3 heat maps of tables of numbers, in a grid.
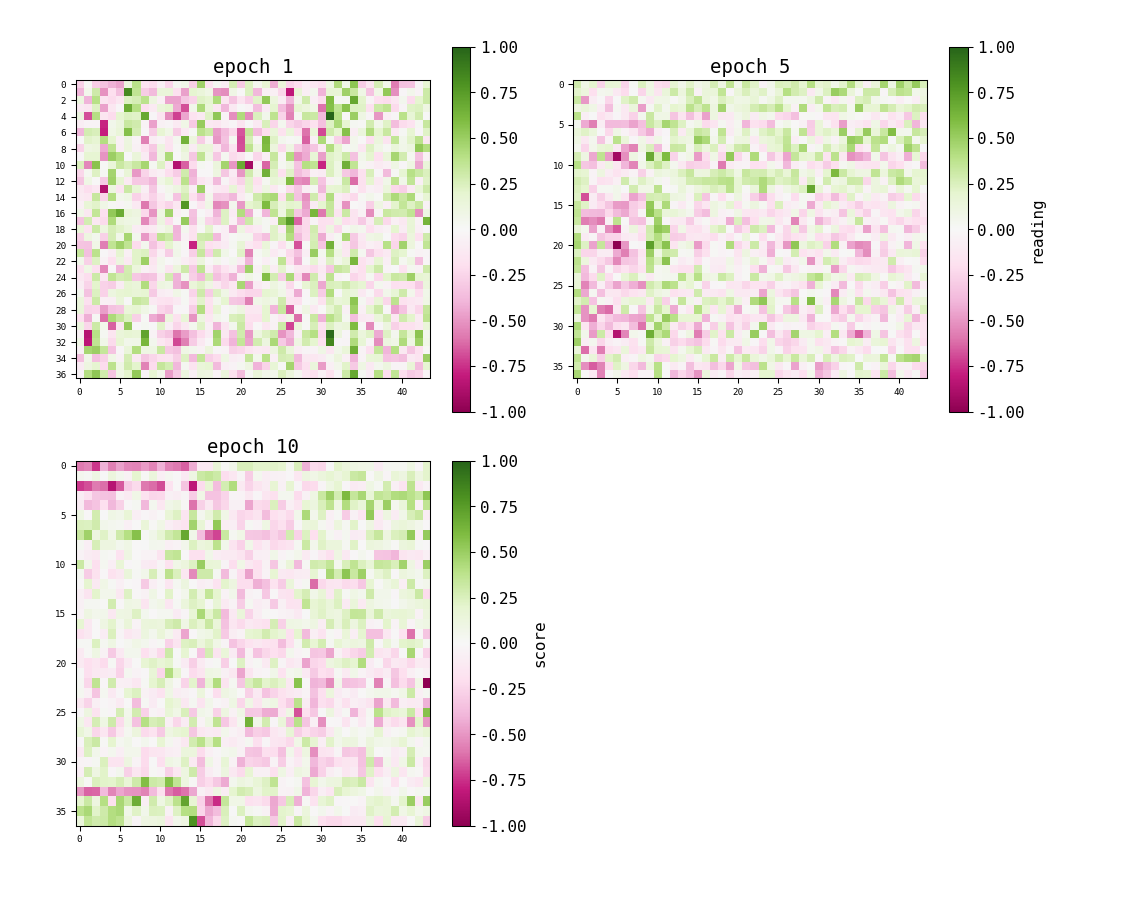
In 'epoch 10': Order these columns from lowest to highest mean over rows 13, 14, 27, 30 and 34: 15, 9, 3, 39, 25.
25, 15, 39, 9, 3
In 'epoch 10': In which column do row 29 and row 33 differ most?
1
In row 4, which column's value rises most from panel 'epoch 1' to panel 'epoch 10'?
12
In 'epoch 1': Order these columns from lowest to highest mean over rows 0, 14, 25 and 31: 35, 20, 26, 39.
26, 39, 35, 20
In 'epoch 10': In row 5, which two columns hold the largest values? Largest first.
36, 28
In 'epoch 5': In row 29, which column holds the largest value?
11
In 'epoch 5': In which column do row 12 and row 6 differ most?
36
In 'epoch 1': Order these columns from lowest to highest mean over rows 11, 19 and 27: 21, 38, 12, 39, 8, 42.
12, 38, 8, 21, 42, 39
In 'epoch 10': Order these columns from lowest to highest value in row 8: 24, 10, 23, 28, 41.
24, 23, 10, 41, 28
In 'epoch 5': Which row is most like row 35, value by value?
17
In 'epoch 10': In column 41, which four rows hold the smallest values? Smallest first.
17, 26, 22, 20
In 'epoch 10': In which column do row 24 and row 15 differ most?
37
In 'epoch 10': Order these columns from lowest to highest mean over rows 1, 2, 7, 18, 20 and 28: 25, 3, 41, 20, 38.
25, 3, 20, 38, 41
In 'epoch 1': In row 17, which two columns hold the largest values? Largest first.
26, 43
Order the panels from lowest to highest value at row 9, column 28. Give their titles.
epoch 1, epoch 10, epoch 5
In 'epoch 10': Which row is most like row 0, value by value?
33
